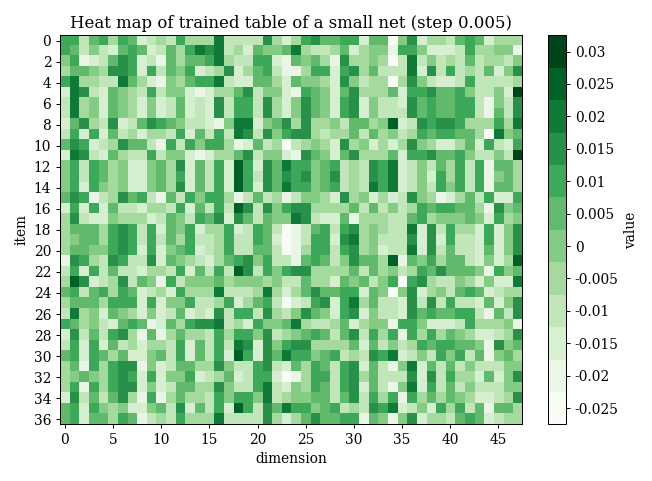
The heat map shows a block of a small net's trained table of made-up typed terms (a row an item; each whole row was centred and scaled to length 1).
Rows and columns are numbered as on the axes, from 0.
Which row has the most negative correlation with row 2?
8
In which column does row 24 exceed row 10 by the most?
21
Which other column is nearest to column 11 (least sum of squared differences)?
31
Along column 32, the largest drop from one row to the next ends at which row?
15
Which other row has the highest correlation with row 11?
5
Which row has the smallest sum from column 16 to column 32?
10
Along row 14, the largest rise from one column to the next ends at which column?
18
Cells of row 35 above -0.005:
29
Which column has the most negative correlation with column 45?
6
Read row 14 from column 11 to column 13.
-0.005 0.015 -0.015
